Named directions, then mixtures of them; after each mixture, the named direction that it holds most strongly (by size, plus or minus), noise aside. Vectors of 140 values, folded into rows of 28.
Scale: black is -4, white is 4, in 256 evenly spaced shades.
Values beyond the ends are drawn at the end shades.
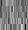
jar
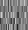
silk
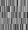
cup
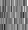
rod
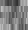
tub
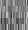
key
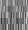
key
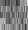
tub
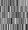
cup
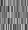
jar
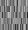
cup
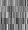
key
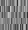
cup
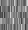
rod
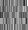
rod
